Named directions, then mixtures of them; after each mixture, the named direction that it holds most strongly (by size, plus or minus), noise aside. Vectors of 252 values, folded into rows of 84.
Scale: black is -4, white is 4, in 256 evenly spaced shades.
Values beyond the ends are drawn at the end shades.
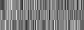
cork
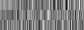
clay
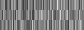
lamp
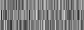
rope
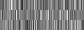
cork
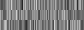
cork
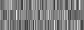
cork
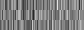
lamp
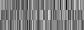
clay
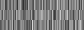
lamp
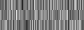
lamp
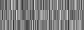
lamp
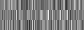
clay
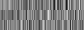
clay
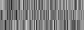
cork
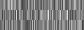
lamp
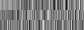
clay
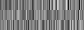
clay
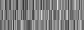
lamp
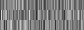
rope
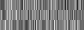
cork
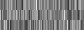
rope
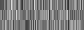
cork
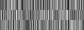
lamp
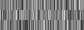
rope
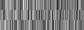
lamp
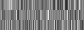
clay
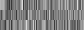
cork
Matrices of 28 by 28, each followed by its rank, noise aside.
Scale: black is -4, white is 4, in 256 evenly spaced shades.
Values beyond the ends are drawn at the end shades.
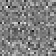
five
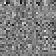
five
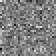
five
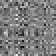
three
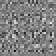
five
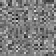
five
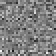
five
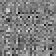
five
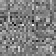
five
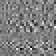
three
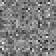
six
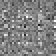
four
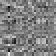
three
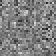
six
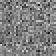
six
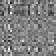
three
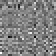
four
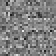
five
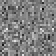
six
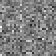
six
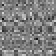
four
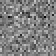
five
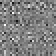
four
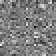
five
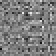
five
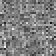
five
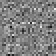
five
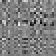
three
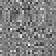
five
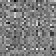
four
